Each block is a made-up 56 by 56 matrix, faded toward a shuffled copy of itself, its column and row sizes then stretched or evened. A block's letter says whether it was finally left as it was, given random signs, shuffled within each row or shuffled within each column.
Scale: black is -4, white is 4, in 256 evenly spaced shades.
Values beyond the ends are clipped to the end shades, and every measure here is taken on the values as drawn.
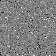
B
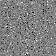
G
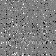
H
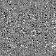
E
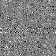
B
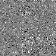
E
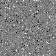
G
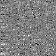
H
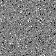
G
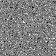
B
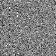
G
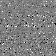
B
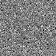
B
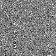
G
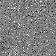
G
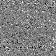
B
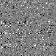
H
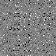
H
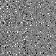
H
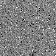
G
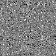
E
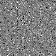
G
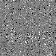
E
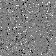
G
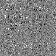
H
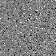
G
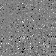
H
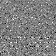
B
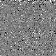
H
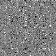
H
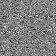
B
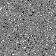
B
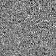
H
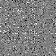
H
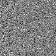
G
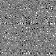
H
